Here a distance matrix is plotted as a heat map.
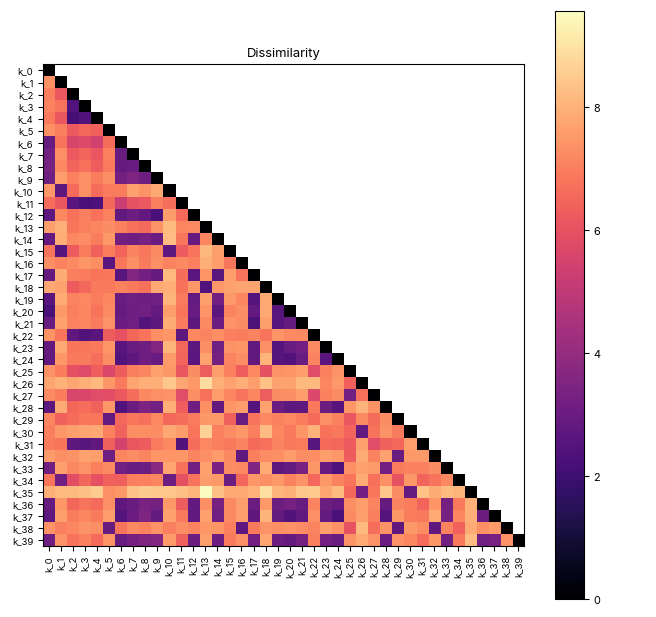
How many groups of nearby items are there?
7
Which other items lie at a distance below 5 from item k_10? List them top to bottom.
k_1, k_15, k_34
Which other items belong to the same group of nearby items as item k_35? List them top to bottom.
k_26, k_30
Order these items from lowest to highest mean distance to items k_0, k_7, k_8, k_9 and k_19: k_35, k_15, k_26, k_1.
k_15, k_1, k_26, k_35
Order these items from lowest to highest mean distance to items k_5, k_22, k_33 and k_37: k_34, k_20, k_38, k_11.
k_20, k_11, k_38, k_34
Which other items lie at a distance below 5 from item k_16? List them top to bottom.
k_5, k_29, k_32, k_38
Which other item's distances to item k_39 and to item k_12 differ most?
k_9
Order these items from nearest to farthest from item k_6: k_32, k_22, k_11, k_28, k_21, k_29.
k_28, k_21, k_11, k_22, k_29, k_32
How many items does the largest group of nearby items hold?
18
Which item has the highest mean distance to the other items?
k_35
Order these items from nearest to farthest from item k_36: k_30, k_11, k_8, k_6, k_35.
k_6, k_8, k_11, k_30, k_35
